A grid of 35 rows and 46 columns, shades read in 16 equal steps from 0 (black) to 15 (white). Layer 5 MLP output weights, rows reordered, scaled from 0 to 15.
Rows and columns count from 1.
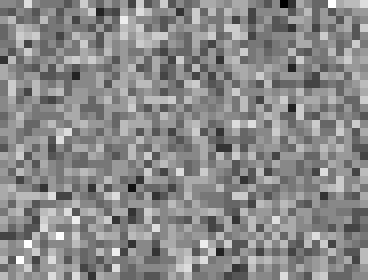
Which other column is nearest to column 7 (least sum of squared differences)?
24
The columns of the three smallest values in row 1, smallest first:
36, 37, 17
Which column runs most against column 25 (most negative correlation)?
23
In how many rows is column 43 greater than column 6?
14
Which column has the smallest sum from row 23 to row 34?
45
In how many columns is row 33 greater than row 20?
25
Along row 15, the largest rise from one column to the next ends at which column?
38
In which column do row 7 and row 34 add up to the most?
4
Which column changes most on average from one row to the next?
30
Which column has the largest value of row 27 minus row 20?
7
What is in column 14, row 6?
10
